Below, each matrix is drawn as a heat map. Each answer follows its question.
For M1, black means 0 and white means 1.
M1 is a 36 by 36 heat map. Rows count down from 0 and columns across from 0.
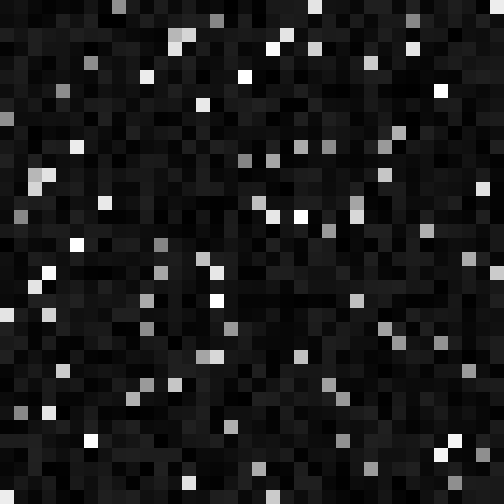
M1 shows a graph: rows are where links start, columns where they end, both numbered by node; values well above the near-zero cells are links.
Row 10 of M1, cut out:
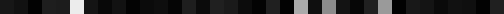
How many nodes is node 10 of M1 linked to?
4
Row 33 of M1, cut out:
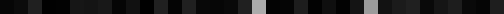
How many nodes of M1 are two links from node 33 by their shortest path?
2
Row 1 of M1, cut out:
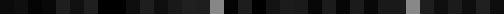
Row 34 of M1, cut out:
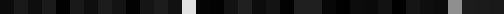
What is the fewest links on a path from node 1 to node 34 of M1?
6
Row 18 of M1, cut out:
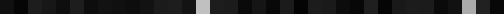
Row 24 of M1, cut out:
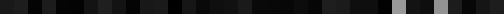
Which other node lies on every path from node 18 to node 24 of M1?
node 31
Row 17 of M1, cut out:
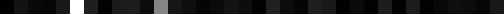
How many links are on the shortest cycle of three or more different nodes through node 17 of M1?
7
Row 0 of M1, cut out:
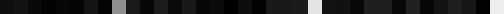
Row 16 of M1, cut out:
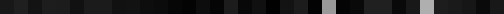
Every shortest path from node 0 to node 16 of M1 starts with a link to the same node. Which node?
node 22
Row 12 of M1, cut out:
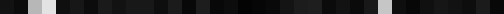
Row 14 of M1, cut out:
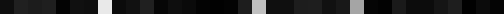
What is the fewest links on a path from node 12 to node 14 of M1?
5
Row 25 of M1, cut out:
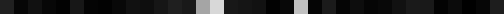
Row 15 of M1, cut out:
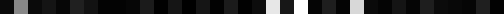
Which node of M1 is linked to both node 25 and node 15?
node 21
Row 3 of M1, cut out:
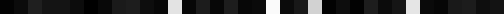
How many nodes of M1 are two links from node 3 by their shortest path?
7
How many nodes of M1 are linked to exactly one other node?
5
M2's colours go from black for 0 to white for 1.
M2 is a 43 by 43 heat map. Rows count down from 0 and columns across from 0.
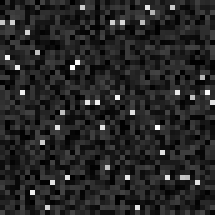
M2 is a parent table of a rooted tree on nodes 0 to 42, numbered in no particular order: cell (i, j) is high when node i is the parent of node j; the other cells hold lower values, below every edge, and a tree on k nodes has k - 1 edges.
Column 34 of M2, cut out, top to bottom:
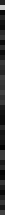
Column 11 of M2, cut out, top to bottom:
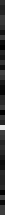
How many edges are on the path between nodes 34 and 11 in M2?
2
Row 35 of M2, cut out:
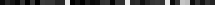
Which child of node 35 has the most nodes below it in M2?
25
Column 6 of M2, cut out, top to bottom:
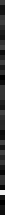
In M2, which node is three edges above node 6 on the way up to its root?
20
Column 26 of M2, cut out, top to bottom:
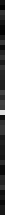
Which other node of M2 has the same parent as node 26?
12
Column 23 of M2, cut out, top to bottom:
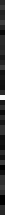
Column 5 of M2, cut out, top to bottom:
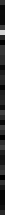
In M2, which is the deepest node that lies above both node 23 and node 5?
19
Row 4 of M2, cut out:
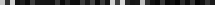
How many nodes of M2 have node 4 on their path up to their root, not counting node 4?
12
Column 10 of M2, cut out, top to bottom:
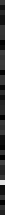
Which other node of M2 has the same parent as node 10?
39
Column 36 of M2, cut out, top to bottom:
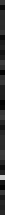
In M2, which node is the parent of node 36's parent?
18
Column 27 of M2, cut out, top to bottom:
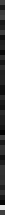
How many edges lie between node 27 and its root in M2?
2
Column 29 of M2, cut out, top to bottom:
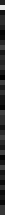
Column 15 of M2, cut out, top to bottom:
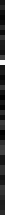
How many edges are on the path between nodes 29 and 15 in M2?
9
